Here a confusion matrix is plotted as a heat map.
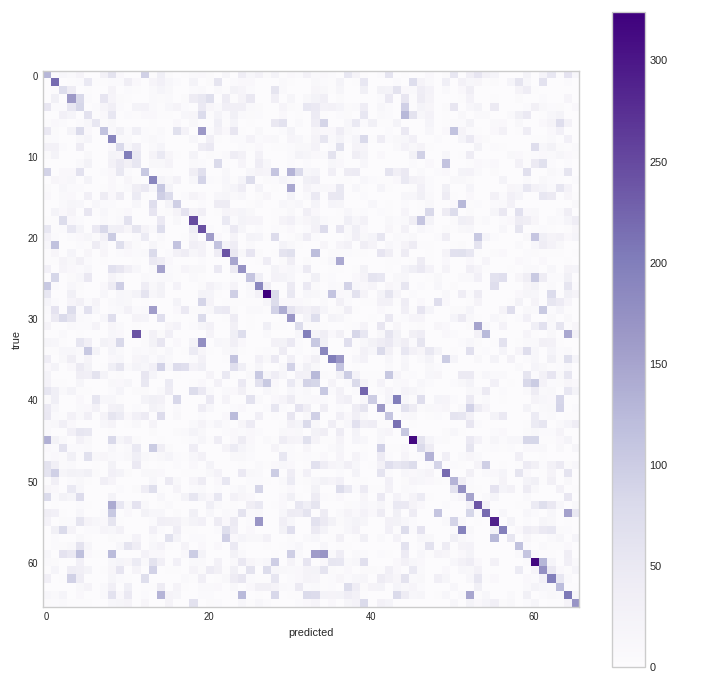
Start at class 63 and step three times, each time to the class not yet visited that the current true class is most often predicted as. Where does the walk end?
19
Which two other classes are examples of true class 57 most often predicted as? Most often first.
55, 22
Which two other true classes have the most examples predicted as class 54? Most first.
32, 48
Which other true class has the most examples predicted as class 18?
59
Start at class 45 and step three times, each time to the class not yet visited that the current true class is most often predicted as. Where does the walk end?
30
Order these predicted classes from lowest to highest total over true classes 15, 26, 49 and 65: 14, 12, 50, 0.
50, 12, 14, 0
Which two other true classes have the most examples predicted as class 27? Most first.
38, 61
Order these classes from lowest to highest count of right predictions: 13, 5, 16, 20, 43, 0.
5, 16, 0, 20, 13, 43
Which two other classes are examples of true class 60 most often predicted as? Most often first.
61, 28
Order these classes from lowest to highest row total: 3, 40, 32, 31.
31, 3, 40, 32
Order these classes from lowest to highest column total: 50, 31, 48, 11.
48, 31, 50, 11
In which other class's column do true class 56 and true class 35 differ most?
51
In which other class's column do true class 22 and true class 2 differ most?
33
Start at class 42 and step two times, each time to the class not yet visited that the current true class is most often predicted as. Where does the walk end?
36
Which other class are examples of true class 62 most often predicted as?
3
